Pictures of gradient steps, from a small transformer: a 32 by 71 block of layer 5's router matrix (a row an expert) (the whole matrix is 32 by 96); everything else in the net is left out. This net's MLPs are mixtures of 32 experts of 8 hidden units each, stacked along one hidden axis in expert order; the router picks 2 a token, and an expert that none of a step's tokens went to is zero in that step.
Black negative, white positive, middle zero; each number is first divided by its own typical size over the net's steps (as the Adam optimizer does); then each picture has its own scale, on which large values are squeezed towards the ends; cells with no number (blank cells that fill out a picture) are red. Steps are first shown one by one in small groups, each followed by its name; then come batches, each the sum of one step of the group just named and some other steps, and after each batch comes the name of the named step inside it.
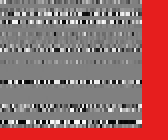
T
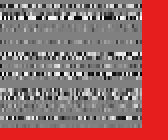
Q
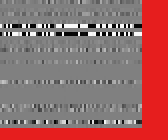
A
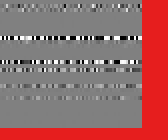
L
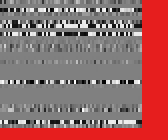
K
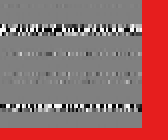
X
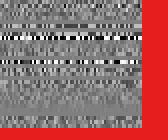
L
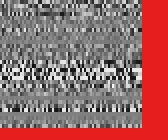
K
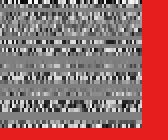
T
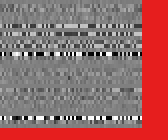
A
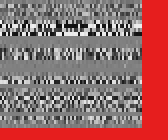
X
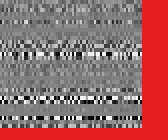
K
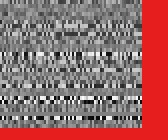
A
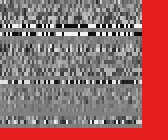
Q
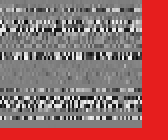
X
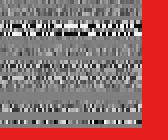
A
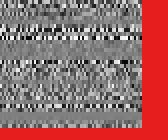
X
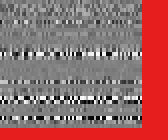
Q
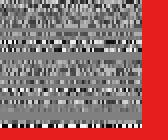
K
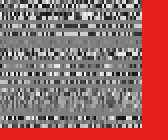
Q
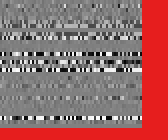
A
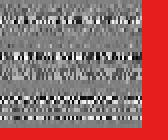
Q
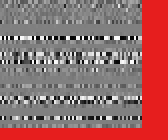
L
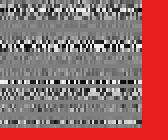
K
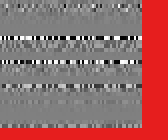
L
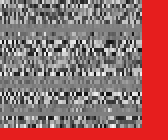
T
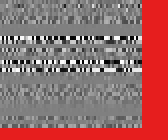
L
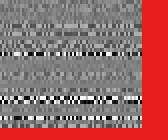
A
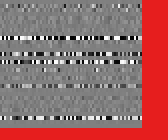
L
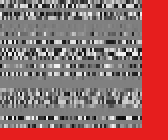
Q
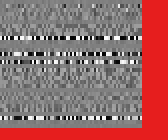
L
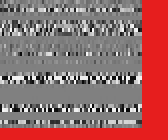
K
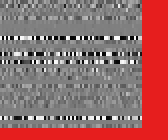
L
